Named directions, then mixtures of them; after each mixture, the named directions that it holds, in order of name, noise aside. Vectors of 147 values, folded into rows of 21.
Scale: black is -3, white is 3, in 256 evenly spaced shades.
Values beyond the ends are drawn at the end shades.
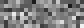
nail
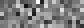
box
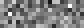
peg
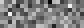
peg.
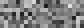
box, nail.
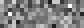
peg.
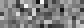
box.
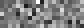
box.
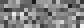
nail.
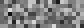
nail, peg.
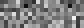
box, nail.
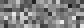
nail.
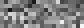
nail, peg.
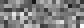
nail.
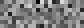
box, peg.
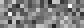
peg.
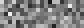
peg.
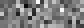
box.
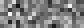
box, peg.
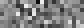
box.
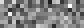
peg.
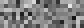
box, nail.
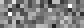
peg.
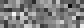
nail.
